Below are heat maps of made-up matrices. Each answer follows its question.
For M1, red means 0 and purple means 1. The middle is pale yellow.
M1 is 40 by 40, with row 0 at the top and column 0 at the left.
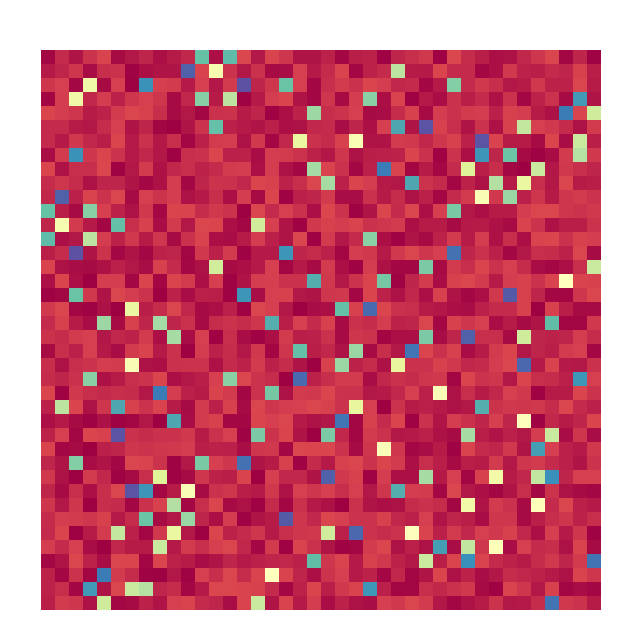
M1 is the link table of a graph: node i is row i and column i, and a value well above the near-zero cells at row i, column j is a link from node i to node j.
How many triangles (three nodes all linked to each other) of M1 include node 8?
1
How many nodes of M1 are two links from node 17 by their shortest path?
4
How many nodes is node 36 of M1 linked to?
4
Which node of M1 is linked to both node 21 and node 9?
node 26
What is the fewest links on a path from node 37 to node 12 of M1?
4
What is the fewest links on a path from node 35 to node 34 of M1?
3
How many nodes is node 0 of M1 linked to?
2
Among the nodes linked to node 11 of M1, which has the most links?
node 3
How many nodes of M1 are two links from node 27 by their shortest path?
9
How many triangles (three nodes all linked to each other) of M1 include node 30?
4
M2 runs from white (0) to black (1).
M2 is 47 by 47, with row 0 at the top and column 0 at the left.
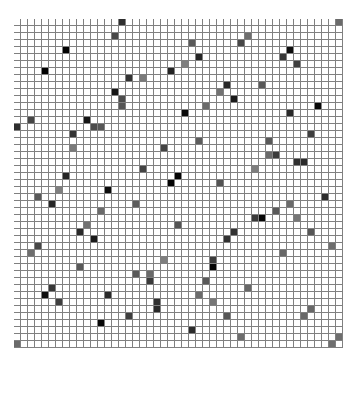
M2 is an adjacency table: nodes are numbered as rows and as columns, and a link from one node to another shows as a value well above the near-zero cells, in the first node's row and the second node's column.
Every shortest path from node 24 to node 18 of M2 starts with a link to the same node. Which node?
node 6
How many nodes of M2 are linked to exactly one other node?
2
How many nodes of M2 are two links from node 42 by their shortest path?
4
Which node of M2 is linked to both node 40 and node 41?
node 20
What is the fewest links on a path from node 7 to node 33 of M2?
6
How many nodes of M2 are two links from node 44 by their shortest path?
1
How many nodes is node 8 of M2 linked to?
2
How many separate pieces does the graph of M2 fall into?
2
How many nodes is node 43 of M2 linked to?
1
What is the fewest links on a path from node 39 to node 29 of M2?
5
